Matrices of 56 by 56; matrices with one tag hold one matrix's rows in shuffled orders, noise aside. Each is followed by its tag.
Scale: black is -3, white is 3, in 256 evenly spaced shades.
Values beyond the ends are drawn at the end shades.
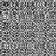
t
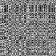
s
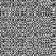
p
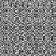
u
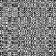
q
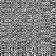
p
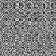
u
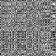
p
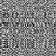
t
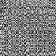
s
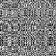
q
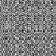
u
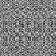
u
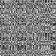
p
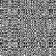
q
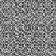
u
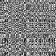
s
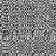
t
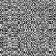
q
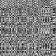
p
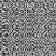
t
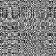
q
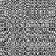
s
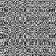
s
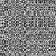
s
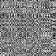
p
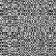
q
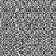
u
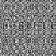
u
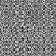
u
